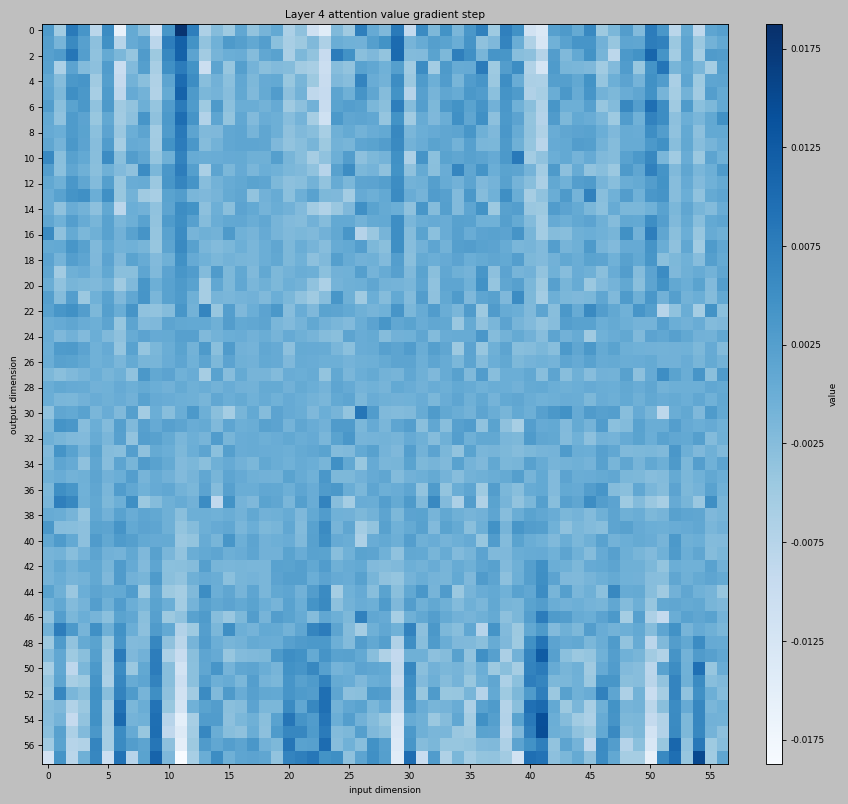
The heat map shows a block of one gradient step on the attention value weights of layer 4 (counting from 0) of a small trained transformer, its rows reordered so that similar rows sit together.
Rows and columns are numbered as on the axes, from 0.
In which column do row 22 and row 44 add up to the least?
51
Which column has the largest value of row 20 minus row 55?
11
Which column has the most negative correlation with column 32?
36
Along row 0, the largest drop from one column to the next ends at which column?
6
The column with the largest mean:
52
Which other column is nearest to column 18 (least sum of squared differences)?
44
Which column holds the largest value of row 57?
54
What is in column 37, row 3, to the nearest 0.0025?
-0.005
